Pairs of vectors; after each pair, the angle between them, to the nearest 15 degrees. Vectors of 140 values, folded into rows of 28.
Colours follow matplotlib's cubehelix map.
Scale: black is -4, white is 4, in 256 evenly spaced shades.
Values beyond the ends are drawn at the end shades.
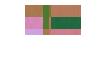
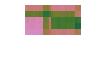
30 degrees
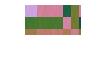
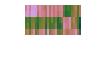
30 degrees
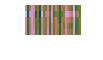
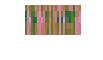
135 degrees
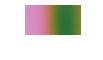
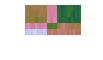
60 degrees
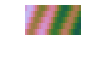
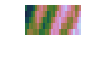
165 degrees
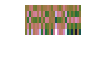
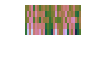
45 degrees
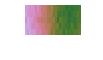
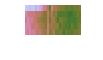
30 degrees
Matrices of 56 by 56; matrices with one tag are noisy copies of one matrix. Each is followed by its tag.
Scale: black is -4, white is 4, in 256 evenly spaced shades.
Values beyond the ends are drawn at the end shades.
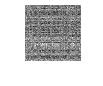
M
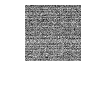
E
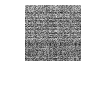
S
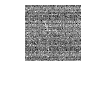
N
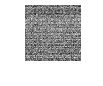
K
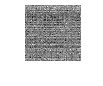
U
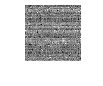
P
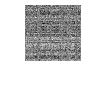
M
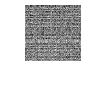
E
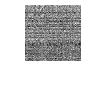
S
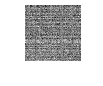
E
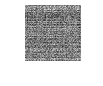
U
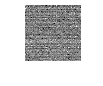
E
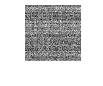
N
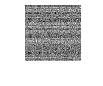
P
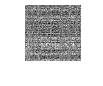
M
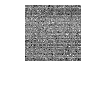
K
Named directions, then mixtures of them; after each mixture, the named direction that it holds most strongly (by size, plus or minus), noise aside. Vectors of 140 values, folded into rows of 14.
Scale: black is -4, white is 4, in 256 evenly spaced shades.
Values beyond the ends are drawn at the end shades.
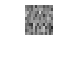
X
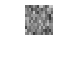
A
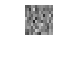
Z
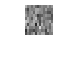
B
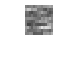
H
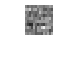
H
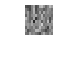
Z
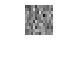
Z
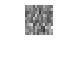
X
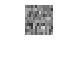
X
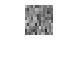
B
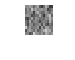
A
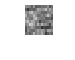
H
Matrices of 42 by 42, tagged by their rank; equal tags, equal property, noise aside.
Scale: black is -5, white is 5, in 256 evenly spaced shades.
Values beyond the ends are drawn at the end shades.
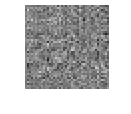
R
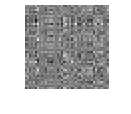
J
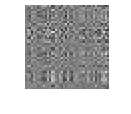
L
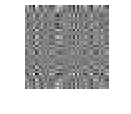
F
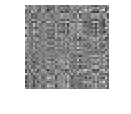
J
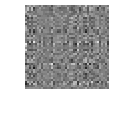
L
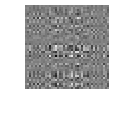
L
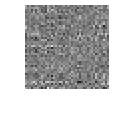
R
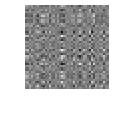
F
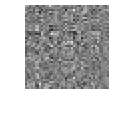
R
